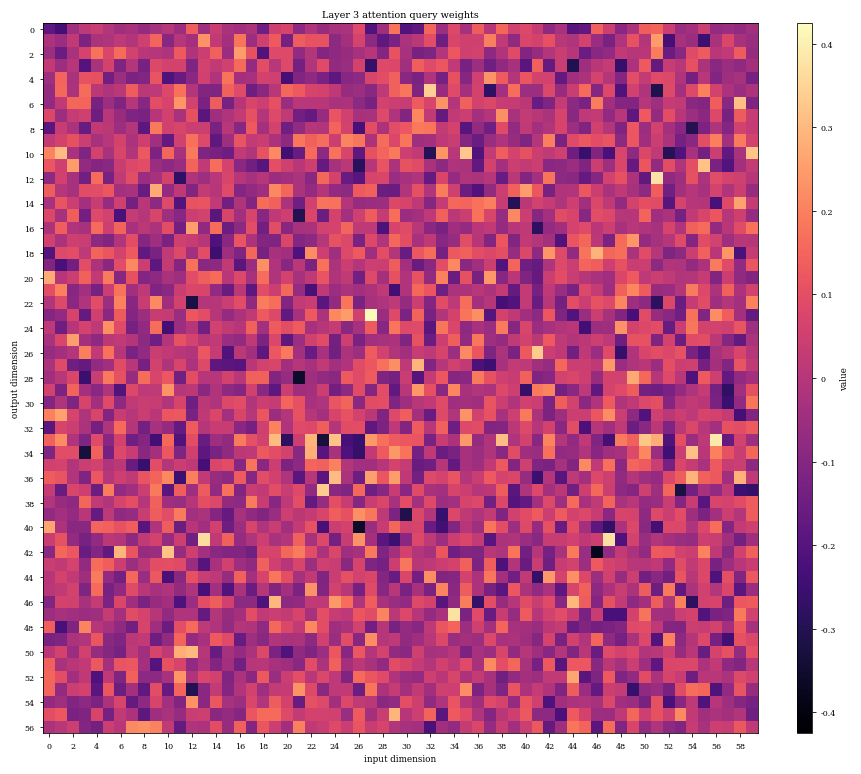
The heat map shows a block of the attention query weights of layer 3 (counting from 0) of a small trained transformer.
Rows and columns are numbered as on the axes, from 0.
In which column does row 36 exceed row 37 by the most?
58
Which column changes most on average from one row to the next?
26
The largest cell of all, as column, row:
27, 23
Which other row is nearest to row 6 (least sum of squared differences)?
7
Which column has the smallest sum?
8
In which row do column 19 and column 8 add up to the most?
10
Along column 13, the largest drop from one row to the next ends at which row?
42
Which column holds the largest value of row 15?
39
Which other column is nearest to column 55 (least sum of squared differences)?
2
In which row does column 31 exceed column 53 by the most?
37
